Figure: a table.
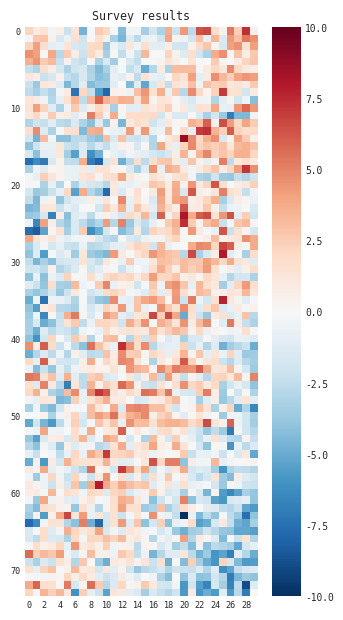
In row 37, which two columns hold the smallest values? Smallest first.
2, 20
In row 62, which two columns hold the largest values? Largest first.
12, 17
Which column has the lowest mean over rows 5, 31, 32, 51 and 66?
0
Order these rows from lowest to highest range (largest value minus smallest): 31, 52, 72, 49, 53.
31, 53, 49, 52, 72
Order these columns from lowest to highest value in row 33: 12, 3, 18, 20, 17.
17, 12, 3, 20, 18
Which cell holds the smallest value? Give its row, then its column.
63, 20
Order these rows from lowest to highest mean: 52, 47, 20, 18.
52, 20, 18, 47
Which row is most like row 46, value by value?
43
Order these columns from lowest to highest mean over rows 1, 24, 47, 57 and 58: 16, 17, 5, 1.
5, 1, 16, 17
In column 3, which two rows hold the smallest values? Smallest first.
24, 51
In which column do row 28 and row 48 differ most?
25
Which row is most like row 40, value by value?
53
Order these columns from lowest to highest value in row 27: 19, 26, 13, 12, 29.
13, 12, 26, 19, 29
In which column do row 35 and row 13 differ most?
23
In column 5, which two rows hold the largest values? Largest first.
63, 72
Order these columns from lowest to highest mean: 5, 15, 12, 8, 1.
1, 5, 8, 15, 12
